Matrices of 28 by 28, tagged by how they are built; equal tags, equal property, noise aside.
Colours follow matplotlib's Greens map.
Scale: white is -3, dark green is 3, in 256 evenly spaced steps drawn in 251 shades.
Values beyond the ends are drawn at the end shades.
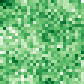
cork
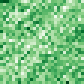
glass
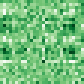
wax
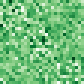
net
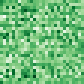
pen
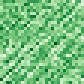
glass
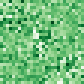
net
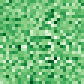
wax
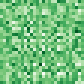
wax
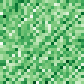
glass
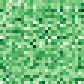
wax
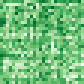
pen
